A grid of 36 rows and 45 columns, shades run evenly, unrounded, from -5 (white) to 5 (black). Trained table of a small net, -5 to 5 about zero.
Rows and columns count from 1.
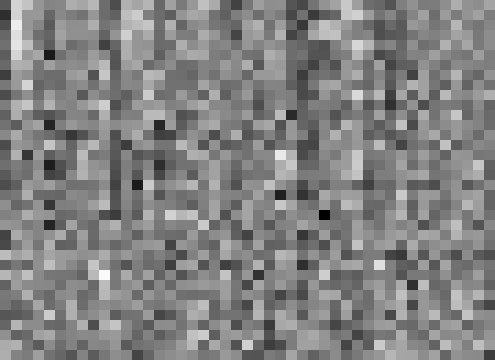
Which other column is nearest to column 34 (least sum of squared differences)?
6
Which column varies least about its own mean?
4
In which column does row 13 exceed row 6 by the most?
2
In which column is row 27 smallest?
35
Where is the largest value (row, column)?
22, 30
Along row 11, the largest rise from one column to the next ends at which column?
11
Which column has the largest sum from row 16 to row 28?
28
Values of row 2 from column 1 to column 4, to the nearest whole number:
3 -3 -1 -1
